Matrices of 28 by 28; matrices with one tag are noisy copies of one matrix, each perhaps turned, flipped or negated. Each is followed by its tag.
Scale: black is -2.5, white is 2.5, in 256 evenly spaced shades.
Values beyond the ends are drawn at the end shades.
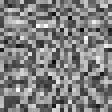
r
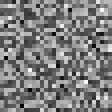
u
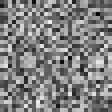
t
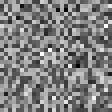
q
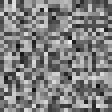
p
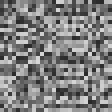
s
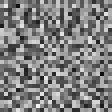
q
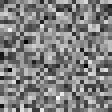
u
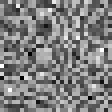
r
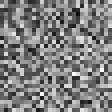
q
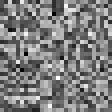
p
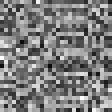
s
